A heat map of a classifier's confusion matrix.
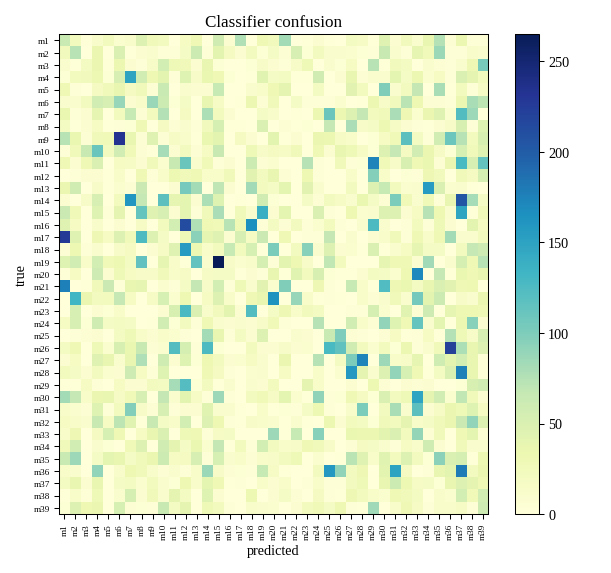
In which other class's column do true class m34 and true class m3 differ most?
m39
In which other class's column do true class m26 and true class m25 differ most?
m36
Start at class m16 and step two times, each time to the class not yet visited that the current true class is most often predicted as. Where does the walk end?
m29
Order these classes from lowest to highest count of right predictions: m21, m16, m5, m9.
m5, m9, m16, m21
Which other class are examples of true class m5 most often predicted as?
m30
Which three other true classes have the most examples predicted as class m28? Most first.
m27, m31, m7
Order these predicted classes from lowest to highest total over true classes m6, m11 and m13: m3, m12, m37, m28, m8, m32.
m28, m3, m8, m32, m37, m12
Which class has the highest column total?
m37
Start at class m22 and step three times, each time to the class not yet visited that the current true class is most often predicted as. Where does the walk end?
m24
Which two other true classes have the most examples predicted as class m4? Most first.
m10, m36
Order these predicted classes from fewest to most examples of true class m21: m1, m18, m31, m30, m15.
m18, m31, m15, m30, m1
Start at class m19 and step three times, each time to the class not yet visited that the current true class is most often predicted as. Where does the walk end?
m31
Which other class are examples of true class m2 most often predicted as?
m35
